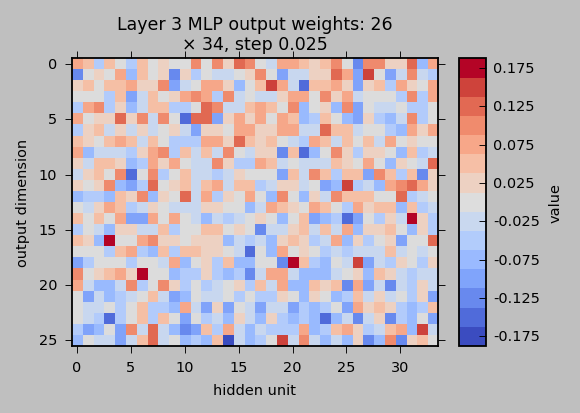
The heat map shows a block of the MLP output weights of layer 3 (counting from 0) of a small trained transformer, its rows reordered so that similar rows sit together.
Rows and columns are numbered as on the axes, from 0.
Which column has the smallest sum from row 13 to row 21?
16
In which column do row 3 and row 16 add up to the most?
33
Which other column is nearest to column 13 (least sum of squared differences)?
1
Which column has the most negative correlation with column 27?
26
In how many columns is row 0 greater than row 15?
21
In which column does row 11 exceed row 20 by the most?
25
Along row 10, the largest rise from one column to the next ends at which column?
28
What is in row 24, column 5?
0.1
